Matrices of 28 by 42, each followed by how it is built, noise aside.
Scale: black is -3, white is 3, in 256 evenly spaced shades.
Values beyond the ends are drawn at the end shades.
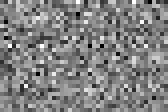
uneven rows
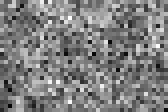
smooth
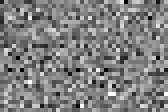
uneven rows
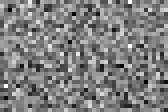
repeating columns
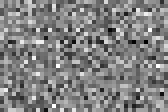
uneven rows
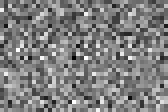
repeating columns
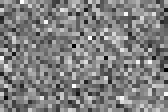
Toeplitz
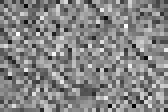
Toeplitz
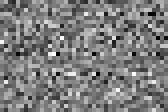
uneven rows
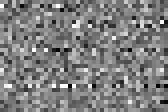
uneven rows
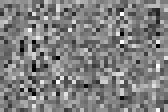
uneven columns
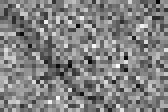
Toeplitz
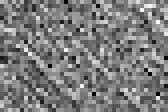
Toeplitz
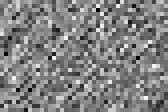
Hankel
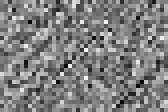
Hankel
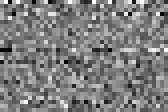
uneven rows
